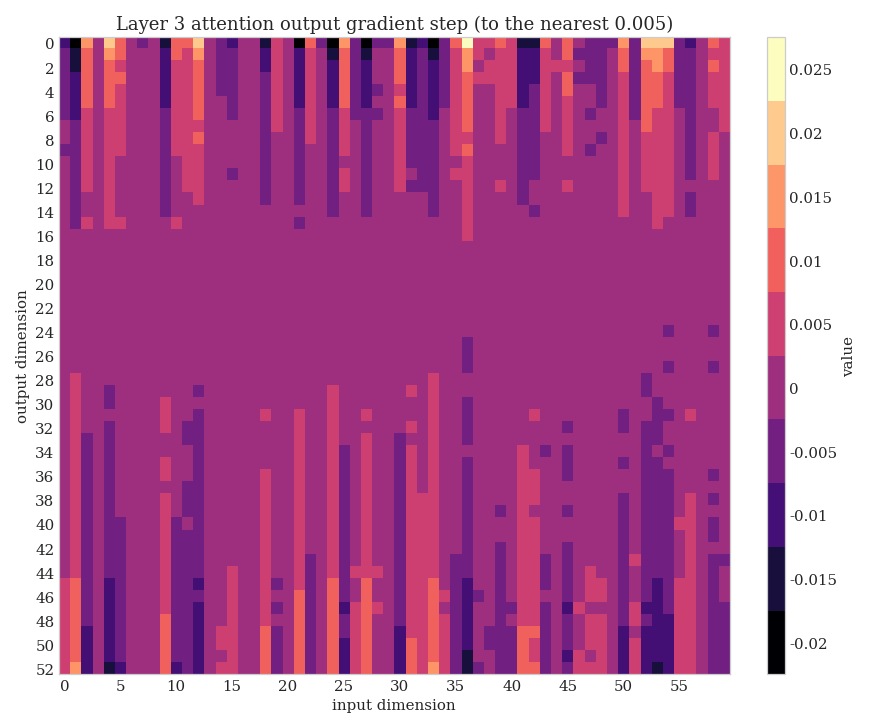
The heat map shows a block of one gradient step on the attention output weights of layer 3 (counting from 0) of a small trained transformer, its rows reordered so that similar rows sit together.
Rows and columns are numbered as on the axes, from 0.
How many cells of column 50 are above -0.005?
35
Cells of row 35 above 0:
8
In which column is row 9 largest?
36
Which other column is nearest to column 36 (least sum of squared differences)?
53
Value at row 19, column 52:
0
